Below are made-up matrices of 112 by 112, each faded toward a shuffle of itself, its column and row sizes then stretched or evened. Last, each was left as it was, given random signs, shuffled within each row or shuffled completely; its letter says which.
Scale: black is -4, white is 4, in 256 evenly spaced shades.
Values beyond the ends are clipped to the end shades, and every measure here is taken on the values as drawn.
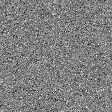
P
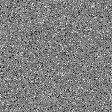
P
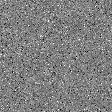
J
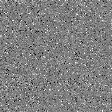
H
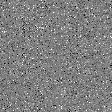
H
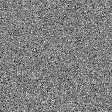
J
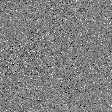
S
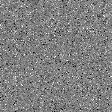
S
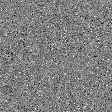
J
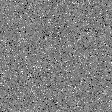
J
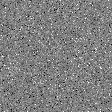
J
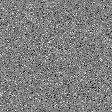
P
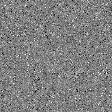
S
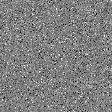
H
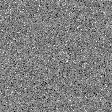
J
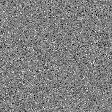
P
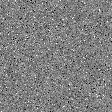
J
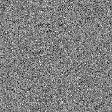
H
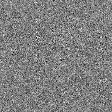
S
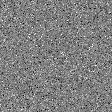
J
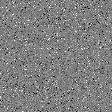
H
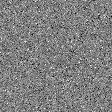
J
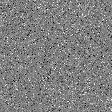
J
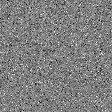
S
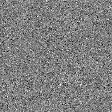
S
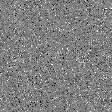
S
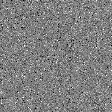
H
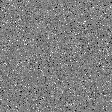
J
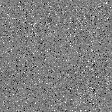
S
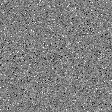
P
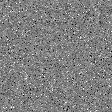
J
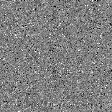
H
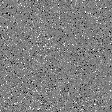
S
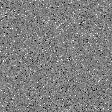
P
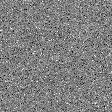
J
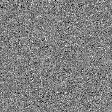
S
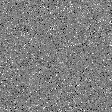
P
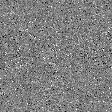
P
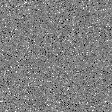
S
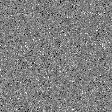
S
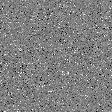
P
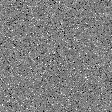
J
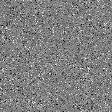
S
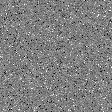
J
